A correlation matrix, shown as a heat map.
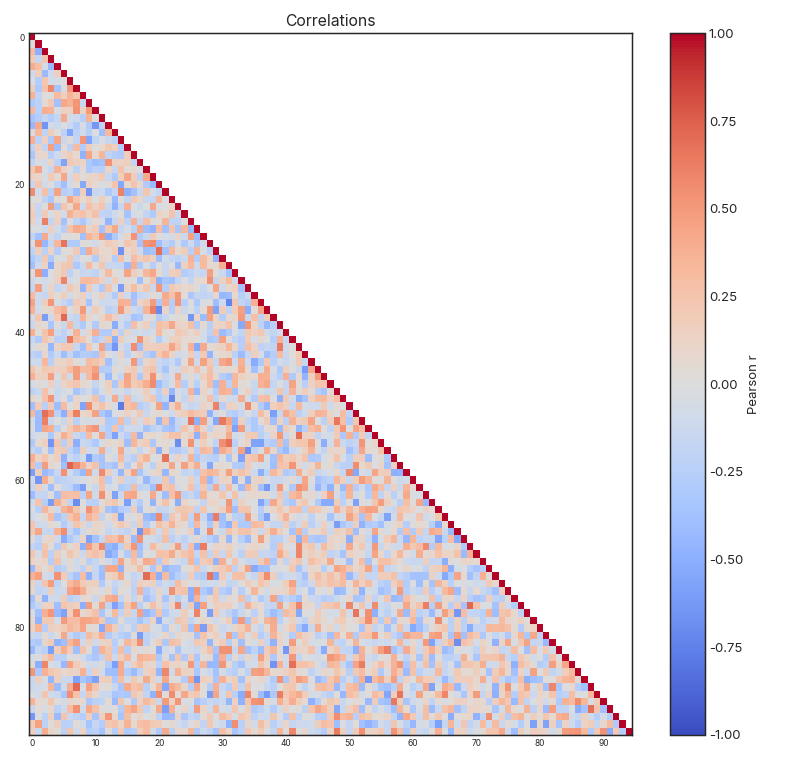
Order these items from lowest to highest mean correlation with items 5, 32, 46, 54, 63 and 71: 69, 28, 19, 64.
64, 69, 19, 28
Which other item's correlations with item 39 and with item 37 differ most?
89
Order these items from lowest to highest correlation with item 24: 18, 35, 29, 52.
18, 52, 35, 29
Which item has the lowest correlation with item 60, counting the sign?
1
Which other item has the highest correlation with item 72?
92
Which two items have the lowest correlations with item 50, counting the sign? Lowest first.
14, 8
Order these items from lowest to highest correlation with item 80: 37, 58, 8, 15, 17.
15, 37, 17, 58, 8
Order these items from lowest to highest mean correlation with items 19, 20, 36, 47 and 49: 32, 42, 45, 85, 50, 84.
42, 50, 85, 45, 32, 84
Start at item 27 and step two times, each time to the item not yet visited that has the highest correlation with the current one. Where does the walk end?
77
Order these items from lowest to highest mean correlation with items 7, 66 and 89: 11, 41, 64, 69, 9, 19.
19, 11, 64, 69, 41, 9
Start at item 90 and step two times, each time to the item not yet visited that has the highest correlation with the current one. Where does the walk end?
21
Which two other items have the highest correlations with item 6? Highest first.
58, 41
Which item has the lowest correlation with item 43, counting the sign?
45
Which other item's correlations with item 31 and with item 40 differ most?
83
